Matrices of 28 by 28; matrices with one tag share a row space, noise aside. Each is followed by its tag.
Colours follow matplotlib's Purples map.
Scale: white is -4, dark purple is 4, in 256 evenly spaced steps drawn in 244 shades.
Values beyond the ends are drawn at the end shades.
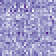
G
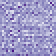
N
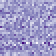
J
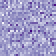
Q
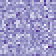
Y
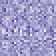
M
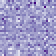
Y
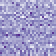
J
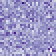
J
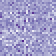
G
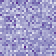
G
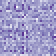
G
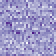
G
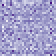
N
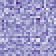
Y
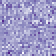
Q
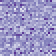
J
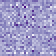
G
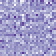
J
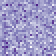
M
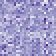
Y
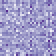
J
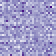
J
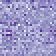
G
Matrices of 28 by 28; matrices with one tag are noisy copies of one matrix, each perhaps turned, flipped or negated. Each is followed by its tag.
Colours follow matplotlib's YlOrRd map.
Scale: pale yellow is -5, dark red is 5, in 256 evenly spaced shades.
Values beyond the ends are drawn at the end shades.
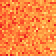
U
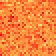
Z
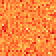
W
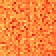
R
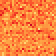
R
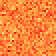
Z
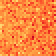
U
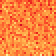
U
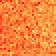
U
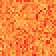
Z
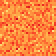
W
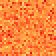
W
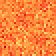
Z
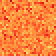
W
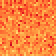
U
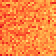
U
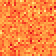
Z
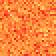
Z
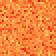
W
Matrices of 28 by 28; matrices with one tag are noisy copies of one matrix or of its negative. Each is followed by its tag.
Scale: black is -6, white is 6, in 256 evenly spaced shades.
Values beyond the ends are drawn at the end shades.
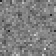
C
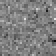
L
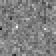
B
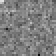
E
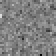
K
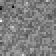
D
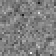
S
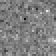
L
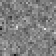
B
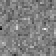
B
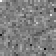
C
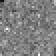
E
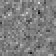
S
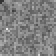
E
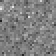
D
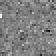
K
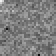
E
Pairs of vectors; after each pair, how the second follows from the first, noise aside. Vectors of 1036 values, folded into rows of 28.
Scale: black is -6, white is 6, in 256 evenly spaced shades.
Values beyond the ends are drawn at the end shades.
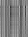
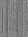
reversed, shrunk.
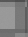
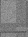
wrapped around, shrunk.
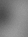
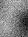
reversed, scaled up.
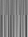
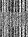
wrapped around, negated, scaled up.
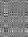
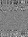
wrapped around, negated, partly zeroed.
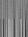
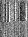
wrapped around, negated, scaled up.
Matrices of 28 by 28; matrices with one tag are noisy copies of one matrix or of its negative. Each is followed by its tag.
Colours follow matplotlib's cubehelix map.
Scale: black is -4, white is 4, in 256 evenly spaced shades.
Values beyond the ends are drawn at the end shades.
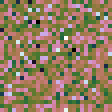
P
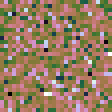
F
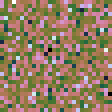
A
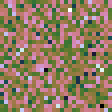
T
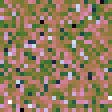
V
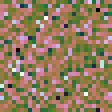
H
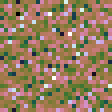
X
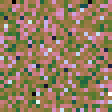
A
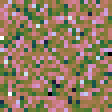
F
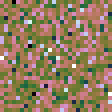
A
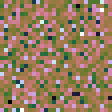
V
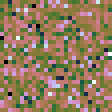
F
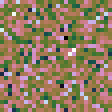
P
